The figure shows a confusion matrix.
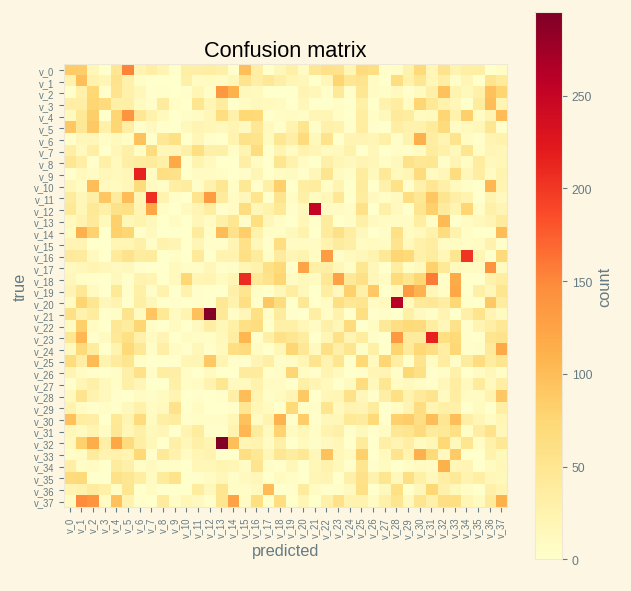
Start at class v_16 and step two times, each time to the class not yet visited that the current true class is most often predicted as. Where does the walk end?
v_32
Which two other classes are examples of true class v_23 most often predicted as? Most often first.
v_31, v_28
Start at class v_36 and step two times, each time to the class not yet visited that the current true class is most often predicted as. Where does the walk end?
v_20
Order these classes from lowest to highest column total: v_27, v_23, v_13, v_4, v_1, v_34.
v_27, v_34, v_23, v_13, v_4, v_1
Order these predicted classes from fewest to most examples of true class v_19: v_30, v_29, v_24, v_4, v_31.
v_31, v_4, v_24, v_30, v_29
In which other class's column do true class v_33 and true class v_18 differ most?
v_15
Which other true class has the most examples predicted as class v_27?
v_25
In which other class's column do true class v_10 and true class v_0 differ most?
v_5
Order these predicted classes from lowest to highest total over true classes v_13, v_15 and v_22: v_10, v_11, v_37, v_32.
v_10, v_11, v_37, v_32
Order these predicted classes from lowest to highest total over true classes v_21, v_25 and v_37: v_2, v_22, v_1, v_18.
v_22, v_18, v_1, v_2
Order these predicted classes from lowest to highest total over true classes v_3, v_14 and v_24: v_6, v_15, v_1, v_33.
v_6, v_33, v_15, v_1
